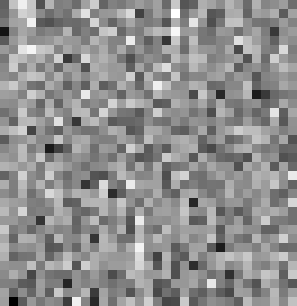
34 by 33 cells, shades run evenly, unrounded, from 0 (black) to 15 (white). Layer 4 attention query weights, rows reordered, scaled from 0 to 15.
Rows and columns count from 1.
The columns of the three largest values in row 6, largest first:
4, 3, 32
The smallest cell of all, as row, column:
34, 2
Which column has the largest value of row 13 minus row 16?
31
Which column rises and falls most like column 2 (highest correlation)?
11
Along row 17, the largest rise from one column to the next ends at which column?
15
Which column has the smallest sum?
25
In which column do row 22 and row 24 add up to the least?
13
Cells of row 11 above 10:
6
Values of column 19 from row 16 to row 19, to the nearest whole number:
9 5 12 6
